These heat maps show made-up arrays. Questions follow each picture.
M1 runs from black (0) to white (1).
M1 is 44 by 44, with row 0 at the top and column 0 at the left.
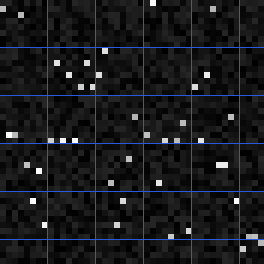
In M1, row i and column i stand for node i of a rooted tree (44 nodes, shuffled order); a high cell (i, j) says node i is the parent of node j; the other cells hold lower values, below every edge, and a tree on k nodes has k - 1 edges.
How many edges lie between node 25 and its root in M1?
7
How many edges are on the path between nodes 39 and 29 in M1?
3
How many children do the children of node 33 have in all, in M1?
4
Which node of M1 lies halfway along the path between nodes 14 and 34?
23
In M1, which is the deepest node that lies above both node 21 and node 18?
30
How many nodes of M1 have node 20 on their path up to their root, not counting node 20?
4
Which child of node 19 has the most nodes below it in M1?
22
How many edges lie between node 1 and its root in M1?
5
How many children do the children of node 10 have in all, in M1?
3
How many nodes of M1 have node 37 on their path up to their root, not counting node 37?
12
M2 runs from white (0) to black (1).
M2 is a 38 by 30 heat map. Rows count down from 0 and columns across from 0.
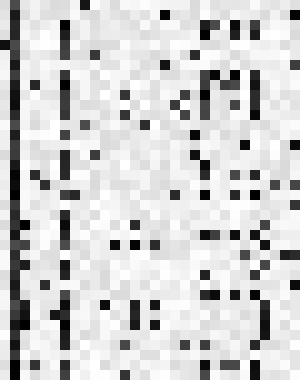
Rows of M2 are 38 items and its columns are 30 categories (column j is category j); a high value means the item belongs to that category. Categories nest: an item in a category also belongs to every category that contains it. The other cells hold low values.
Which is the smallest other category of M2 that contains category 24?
29
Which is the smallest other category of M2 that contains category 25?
20
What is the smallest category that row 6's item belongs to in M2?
16
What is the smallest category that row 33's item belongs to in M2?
26
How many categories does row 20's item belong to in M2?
2
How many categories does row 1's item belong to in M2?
3
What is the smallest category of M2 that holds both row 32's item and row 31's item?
13
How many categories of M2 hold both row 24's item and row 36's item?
2
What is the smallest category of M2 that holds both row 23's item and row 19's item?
23
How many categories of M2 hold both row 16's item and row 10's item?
3
